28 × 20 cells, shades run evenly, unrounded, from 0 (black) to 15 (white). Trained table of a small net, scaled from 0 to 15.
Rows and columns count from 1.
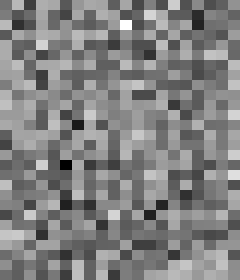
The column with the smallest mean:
6
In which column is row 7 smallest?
17
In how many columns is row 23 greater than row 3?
11
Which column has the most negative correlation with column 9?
1
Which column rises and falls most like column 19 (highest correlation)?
18
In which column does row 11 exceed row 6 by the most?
13
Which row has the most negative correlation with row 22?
7
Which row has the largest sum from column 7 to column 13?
14
